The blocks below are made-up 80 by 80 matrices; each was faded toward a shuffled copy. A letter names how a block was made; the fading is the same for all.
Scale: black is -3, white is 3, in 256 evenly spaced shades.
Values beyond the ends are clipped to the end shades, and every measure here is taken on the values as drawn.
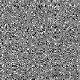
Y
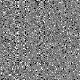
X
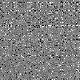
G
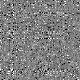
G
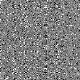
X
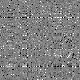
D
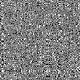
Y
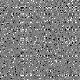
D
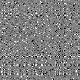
D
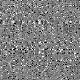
G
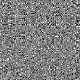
Y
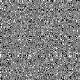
Y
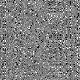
X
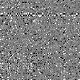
G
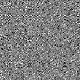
Y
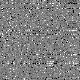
G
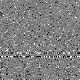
G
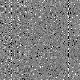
X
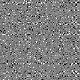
D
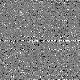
G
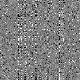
X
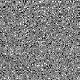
Y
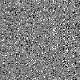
X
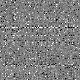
G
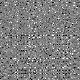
G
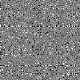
G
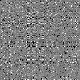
D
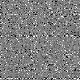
G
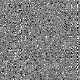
X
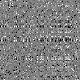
D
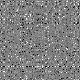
D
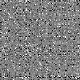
G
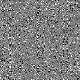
X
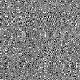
Y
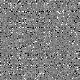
G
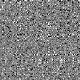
Y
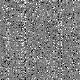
X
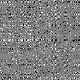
D
